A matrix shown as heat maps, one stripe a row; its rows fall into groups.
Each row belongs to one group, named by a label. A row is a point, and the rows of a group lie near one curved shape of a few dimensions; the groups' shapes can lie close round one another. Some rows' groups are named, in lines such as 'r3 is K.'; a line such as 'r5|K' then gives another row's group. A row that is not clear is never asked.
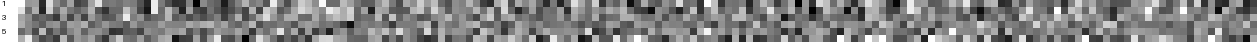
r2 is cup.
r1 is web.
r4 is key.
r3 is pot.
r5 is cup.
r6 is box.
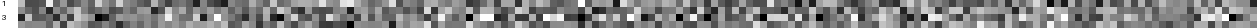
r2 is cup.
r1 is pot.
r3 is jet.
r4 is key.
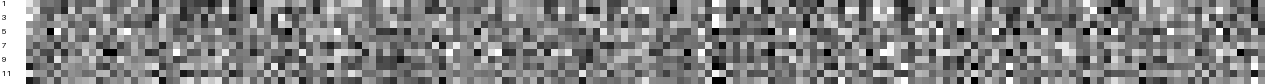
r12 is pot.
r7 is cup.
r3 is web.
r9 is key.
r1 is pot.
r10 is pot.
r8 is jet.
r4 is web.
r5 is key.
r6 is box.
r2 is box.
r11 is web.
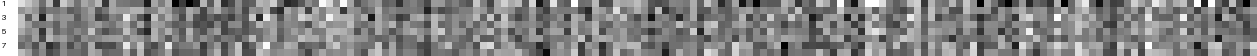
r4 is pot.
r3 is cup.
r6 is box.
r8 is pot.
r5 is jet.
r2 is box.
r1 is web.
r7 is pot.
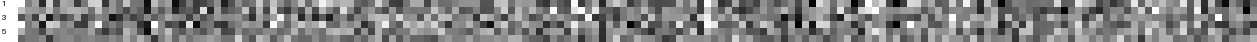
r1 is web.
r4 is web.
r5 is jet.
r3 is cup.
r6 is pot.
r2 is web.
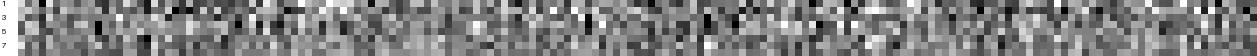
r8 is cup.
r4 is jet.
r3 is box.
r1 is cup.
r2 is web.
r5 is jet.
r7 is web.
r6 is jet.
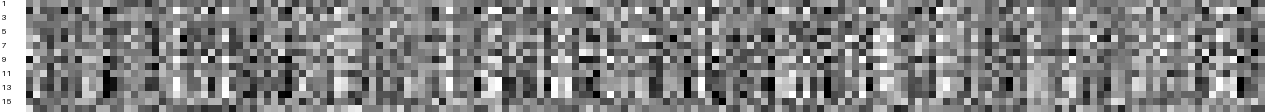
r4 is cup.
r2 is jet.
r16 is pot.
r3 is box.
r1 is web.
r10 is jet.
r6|box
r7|cup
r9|jet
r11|jet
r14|jet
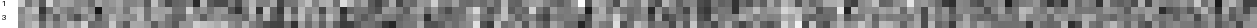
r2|jet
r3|box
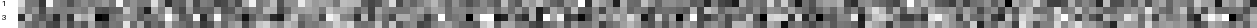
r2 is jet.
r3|jet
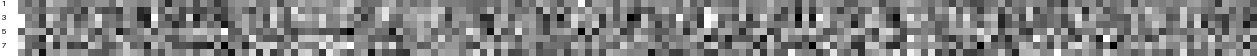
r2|cup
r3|web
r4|web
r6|key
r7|pot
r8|cup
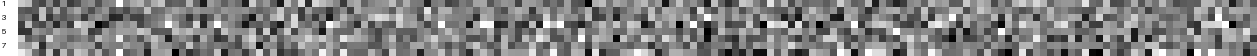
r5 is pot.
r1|box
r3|cup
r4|jet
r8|box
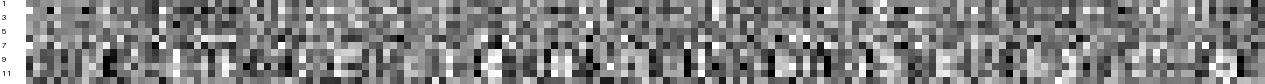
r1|web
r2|web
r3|web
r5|jet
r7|web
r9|jet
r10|jet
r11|jet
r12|cup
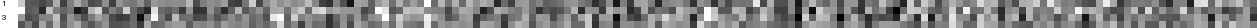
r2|web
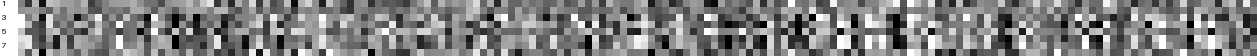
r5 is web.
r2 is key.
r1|cup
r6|box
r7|box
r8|cup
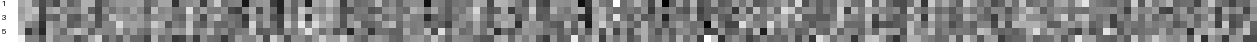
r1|box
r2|jet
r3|box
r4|box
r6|web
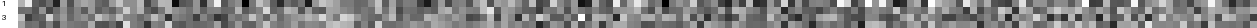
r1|box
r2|pot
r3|pot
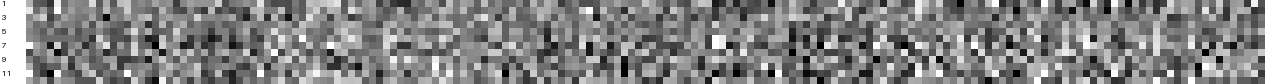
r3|jet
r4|cup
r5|pot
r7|web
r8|pot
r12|cup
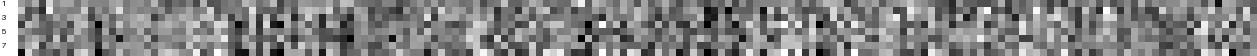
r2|key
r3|cup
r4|jet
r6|key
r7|jet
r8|jet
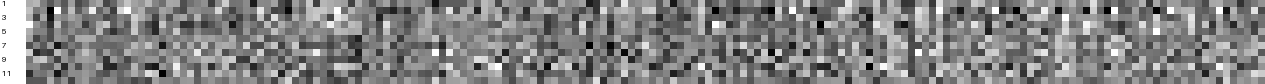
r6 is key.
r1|box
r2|key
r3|cup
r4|web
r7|pot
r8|key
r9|key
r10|jet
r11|pot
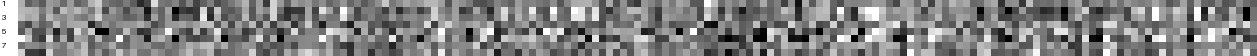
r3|web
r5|jet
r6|box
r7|key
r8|key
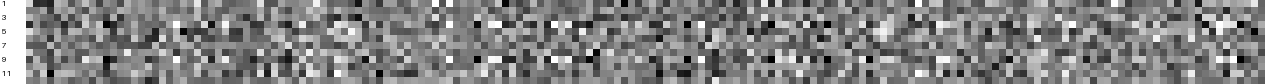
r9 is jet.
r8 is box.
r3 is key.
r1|key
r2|box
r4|jet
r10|jet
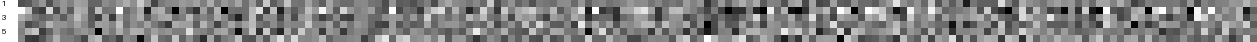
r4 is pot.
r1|pot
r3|key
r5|jet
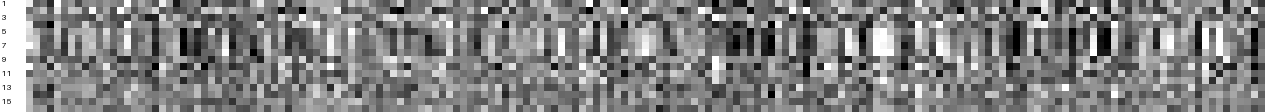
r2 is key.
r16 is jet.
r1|box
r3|cup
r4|key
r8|box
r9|cup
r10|web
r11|web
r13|cup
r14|key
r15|pot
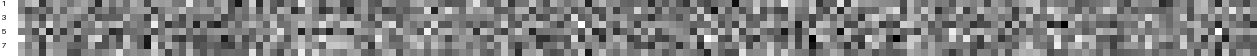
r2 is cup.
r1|jet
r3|jet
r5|cup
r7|cup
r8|box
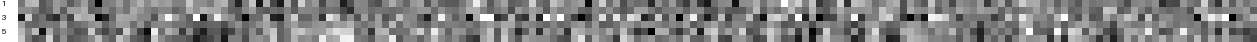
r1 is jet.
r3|jet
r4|pot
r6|pot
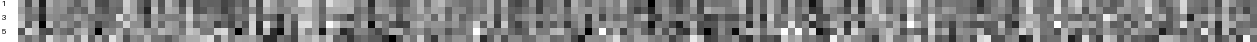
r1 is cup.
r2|cup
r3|key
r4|cup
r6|key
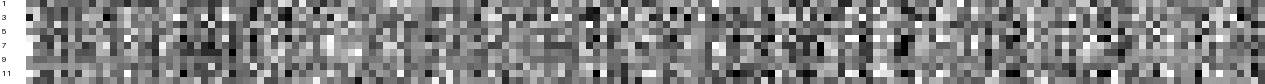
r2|box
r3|jet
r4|box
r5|pot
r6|box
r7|web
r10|web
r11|box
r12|key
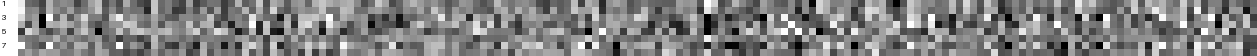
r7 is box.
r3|key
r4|cup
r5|jet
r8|web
